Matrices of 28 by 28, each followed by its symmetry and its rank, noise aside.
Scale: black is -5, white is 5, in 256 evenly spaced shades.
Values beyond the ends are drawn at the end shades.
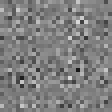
antisymmetric, rank four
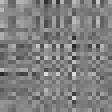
no symmetry, rank two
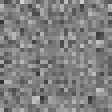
antisymmetric, rank four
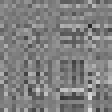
no symmetry, rank three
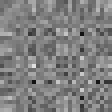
symmetric, rank two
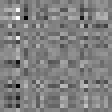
no symmetry, rank two
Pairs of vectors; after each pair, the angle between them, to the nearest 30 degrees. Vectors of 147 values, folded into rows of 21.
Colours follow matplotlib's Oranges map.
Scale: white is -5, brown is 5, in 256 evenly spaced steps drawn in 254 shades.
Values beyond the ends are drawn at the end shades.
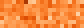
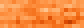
120 degrees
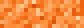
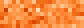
60 degrees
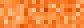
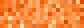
120 degrees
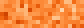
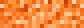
120 degrees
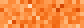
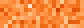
30 degrees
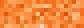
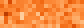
60 degrees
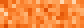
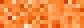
90 degrees
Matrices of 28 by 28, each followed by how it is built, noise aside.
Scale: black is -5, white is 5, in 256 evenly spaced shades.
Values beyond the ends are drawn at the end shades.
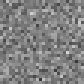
noise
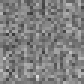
blocks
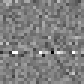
uneven rows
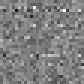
uneven rows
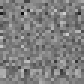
low rank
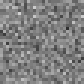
noise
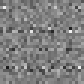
uneven rows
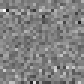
uneven rows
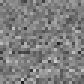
uneven rows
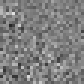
lower triangular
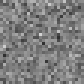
noise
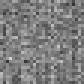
blocks
